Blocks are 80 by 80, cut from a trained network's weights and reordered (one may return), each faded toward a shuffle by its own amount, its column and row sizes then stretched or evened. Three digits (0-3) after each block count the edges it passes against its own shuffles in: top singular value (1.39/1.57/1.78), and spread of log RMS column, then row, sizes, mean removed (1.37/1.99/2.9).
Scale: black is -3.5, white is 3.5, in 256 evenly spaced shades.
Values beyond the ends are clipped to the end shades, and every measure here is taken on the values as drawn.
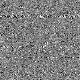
1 0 2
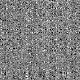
2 1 2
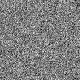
1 0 0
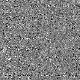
0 1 2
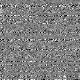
2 1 3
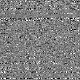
2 1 3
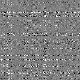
1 2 3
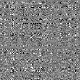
3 2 3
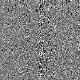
1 3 0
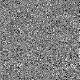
2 2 1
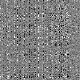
3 3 2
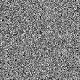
3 1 0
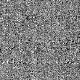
0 0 2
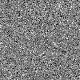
0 0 0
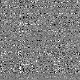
0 1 3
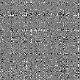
1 3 3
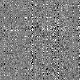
1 3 2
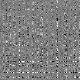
1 3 2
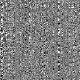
3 3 1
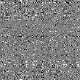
0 2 3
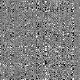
1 3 2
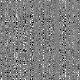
1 3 2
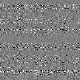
1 2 3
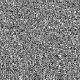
3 1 1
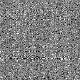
0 0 2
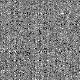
1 1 2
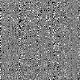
0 3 2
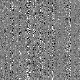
0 3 0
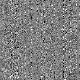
0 3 0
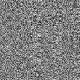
3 1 0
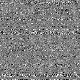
2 0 3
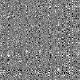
1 3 2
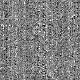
2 2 1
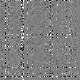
2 3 2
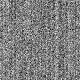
2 0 0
